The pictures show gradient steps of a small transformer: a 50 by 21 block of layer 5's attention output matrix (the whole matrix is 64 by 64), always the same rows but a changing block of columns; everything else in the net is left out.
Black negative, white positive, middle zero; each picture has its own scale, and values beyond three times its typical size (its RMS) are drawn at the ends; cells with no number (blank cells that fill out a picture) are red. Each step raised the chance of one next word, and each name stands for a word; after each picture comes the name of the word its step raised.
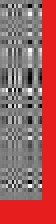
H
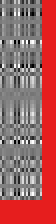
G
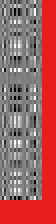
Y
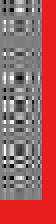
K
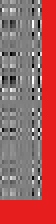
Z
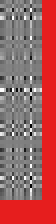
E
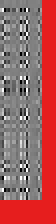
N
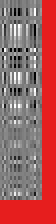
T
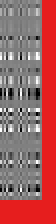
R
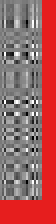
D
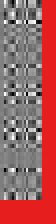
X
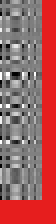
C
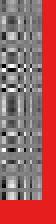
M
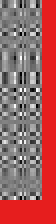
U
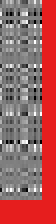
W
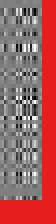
Y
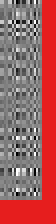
X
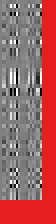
H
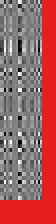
Y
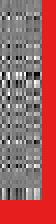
C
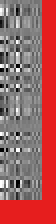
M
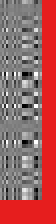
C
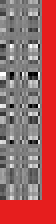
C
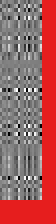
E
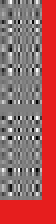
X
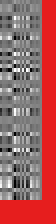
M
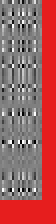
W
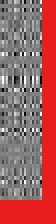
Z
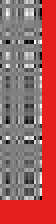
G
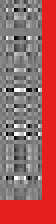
E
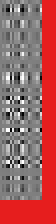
K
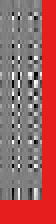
C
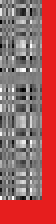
Y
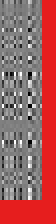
C
